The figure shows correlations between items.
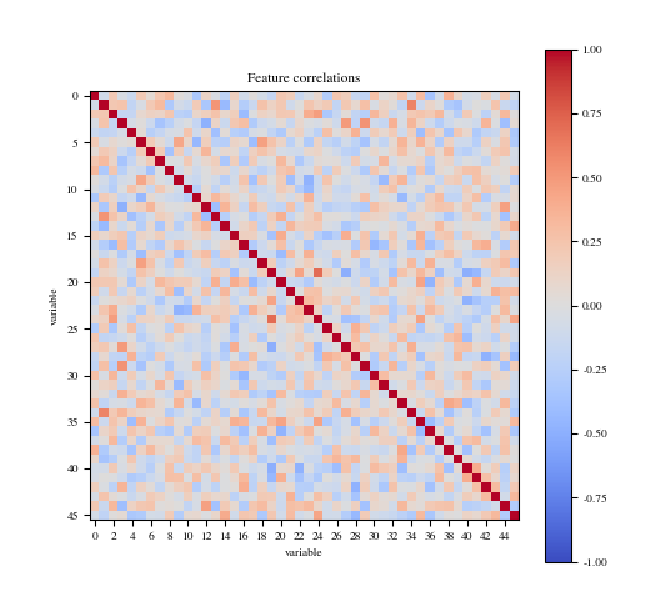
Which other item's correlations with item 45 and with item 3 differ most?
27
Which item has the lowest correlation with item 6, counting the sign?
8
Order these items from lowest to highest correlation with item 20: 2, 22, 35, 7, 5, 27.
22, 27, 5, 2, 7, 35
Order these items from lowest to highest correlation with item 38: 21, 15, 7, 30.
30, 21, 7, 15
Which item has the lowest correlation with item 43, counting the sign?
28
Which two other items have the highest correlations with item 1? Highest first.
34, 13
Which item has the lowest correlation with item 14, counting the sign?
1
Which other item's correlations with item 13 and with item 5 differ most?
11
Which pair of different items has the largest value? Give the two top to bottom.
19, 24
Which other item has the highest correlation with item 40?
41
